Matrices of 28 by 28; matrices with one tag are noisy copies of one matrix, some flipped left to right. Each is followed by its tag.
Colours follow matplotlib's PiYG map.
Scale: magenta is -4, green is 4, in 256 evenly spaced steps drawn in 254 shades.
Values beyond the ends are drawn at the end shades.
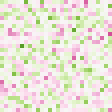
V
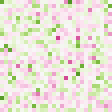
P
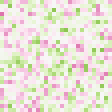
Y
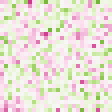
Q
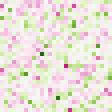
V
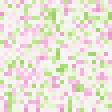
Y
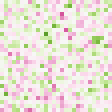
P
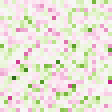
V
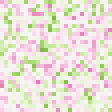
Q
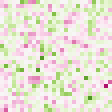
Q
